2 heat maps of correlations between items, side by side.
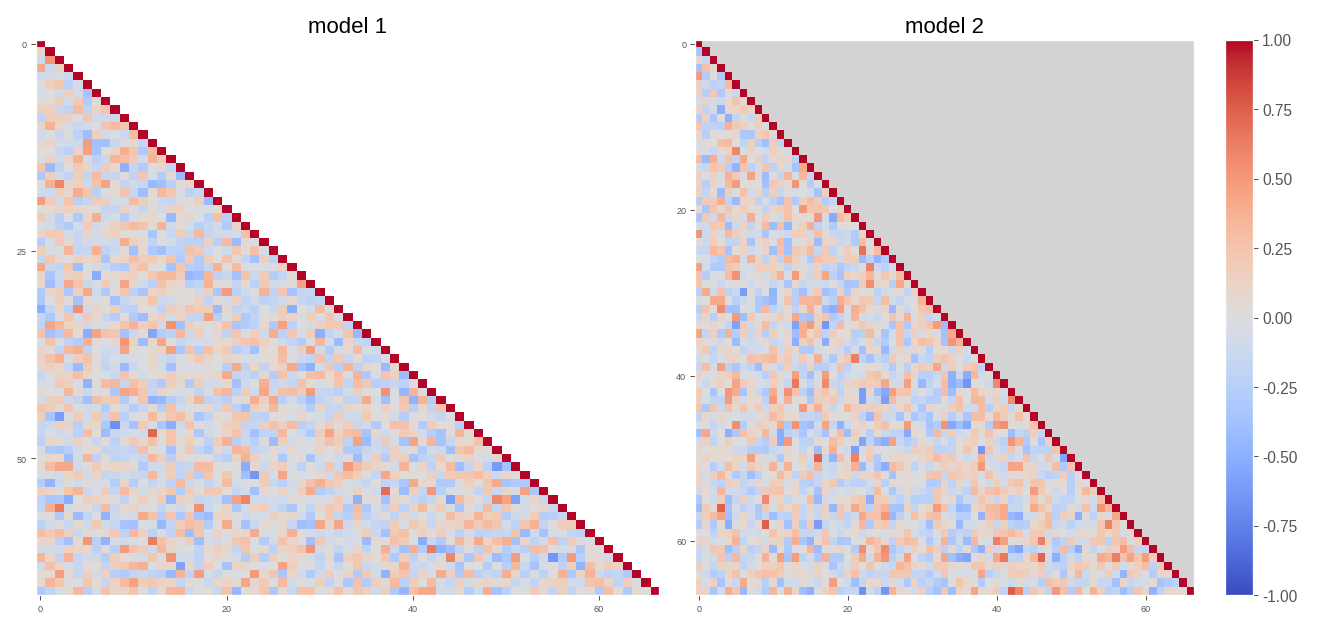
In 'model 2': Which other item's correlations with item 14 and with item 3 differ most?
56
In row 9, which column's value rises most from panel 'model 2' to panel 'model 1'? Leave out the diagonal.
42
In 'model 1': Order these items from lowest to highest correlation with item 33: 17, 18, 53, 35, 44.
17, 53, 44, 35, 18
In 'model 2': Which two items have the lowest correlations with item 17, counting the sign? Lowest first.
34, 36
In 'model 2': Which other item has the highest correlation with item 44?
14
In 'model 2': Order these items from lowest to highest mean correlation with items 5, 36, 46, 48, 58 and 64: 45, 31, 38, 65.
31, 65, 45, 38
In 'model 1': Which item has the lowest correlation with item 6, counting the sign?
28
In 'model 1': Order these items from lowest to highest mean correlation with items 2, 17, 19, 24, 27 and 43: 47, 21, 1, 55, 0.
47, 55, 21, 0, 1
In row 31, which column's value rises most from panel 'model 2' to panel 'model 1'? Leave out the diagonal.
47
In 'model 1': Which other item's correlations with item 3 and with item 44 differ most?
29
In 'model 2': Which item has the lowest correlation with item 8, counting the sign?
3
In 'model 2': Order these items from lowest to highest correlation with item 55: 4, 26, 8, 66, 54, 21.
4, 66, 26, 8, 21, 54
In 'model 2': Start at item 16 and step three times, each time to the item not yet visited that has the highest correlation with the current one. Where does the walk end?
38
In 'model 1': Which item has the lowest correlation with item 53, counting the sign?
1
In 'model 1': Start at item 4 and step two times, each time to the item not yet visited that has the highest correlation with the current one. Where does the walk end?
58
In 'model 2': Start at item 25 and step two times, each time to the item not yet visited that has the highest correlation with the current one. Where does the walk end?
61
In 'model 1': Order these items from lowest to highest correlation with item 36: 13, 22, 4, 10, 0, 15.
4, 15, 0, 10, 22, 13
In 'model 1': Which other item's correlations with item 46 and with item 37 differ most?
14
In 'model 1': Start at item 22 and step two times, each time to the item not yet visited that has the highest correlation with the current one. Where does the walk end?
49
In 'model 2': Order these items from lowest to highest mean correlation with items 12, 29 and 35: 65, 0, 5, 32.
5, 32, 65, 0
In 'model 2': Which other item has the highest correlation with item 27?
23
